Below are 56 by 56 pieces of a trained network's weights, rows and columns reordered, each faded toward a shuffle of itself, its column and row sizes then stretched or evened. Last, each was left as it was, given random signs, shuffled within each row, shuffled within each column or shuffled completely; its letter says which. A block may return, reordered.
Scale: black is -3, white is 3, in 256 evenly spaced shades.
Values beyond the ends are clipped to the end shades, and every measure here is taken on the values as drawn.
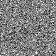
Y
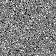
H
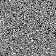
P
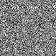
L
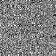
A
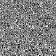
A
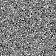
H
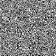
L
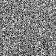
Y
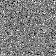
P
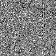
Y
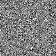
Y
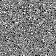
P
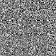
L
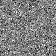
H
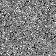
P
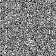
Y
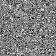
P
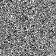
Y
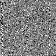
Y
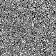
Y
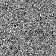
H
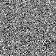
L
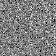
L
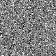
Y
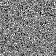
P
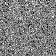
H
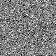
H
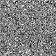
L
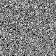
P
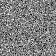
H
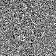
Y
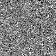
Y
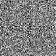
A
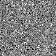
L
